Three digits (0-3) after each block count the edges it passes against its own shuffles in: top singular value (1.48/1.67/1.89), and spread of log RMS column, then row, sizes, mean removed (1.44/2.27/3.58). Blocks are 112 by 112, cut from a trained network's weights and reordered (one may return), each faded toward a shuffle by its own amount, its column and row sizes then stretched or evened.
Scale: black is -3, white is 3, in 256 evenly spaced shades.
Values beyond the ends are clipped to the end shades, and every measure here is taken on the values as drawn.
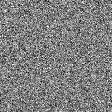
2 0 0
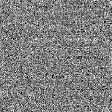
2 1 1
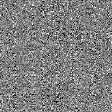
2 2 1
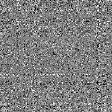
2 2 2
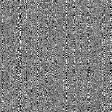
3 3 0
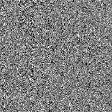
2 2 0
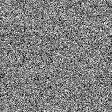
1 0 0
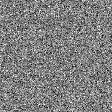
0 0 1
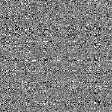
3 2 2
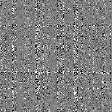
1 3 2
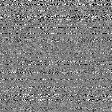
0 1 3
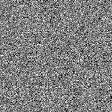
1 0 1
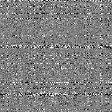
1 2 3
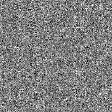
0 1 1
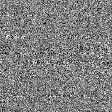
0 0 2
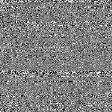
0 1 3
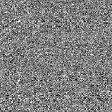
3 1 2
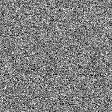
1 0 1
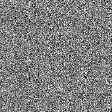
0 2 0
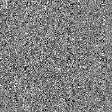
1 2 1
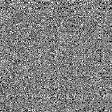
2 1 2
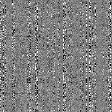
2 3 1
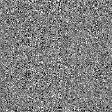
0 2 1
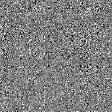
0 2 2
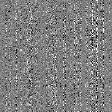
0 3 1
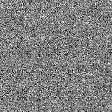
2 0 1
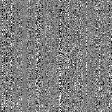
2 3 0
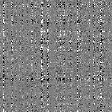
3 3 2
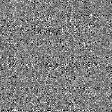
2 2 2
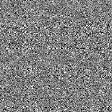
2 1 2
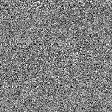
2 0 1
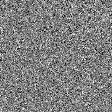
1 1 0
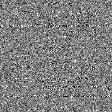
2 1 2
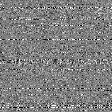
2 1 3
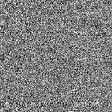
3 1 1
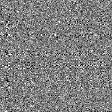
3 1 2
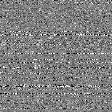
1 0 3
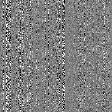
0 3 0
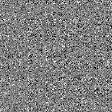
0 2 2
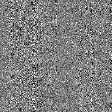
0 3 0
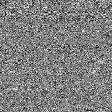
2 0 2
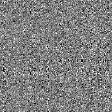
1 2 1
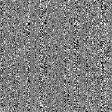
2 3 0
